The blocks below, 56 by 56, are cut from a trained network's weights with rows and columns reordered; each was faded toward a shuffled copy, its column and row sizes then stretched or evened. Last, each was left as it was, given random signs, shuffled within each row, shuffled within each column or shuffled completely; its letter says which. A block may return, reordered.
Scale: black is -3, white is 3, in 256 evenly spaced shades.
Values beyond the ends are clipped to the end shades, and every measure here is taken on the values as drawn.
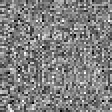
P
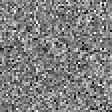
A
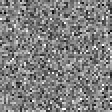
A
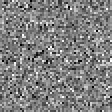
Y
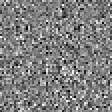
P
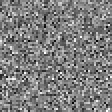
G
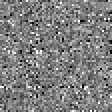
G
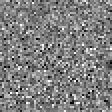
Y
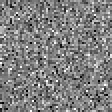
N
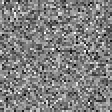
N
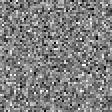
N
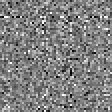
G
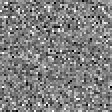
Y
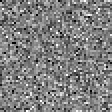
N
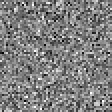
Y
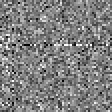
G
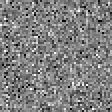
A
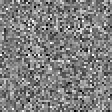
G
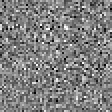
P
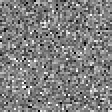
N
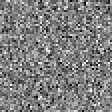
P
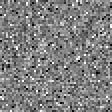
N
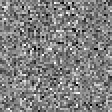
G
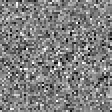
Y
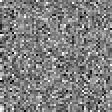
P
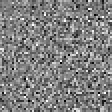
P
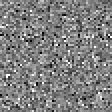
Y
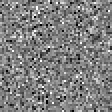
A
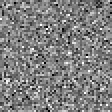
N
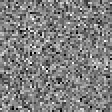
N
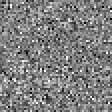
Y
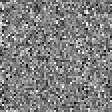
A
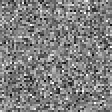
N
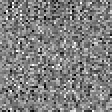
P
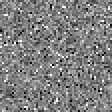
N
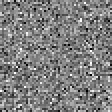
G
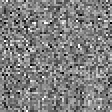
P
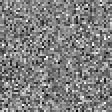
A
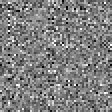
P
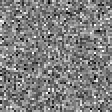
A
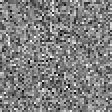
A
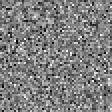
N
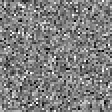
N
